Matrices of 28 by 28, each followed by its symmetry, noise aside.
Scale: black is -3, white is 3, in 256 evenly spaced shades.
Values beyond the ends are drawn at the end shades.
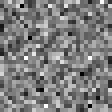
same after a half turn.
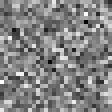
symmetric across the other diagonal.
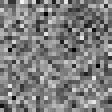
symmetric across the other diagonal.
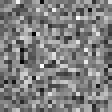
mirrored top to bottom.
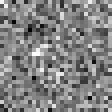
symmetric across the other diagonal.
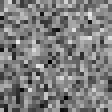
symmetric across the other diagonal.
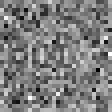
mirrored top to bottom.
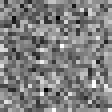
mirrored top to bottom.
